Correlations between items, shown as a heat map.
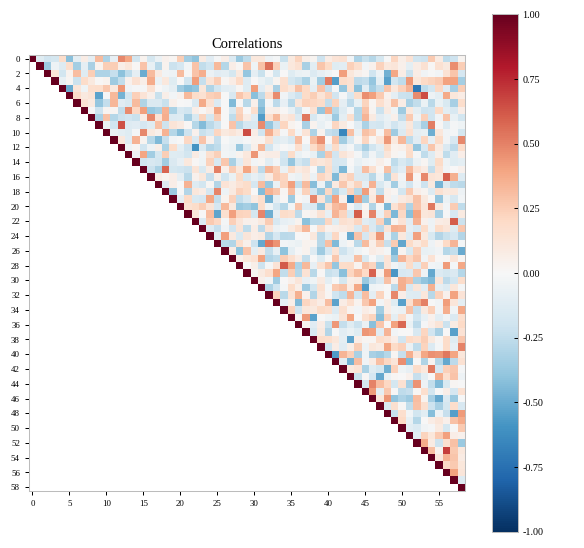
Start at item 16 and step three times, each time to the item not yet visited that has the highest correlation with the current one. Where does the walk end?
5
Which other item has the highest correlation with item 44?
21
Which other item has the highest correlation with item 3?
40
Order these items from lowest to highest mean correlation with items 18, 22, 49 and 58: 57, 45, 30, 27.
27, 30, 45, 57
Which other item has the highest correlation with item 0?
12
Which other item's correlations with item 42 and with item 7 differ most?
15
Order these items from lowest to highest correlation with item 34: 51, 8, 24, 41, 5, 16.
24, 41, 5, 8, 16, 51
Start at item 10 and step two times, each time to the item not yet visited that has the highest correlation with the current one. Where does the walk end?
46
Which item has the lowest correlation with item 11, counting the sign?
17
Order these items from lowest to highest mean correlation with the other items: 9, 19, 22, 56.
9, 19, 22, 56
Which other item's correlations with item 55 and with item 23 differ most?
37
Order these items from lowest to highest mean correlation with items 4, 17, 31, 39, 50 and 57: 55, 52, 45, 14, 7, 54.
7, 45, 52, 14, 55, 54
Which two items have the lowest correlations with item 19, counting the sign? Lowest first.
43, 32
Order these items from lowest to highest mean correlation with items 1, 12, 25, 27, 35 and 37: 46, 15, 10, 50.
50, 46, 10, 15
